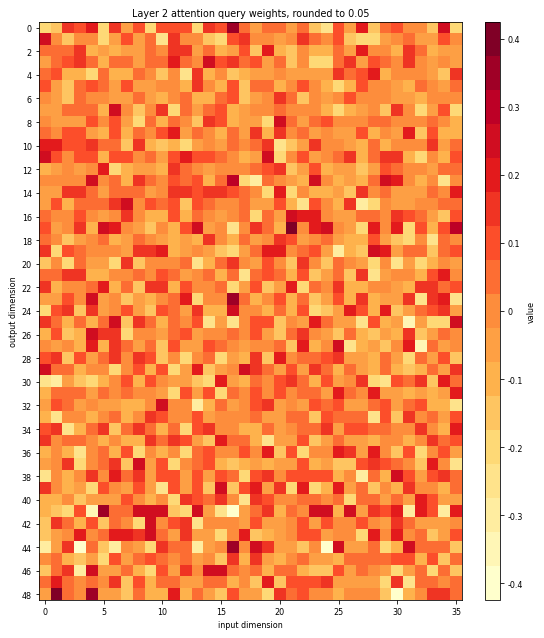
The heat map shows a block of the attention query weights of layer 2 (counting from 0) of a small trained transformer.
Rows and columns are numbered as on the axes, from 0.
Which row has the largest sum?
17
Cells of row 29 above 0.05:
9
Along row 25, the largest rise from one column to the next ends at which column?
35
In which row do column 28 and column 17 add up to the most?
43
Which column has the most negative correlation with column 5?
16
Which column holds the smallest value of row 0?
24
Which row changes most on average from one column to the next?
41
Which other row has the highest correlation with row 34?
4
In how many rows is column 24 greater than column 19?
17
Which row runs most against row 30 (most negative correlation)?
10
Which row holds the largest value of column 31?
44
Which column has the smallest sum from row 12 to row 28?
27
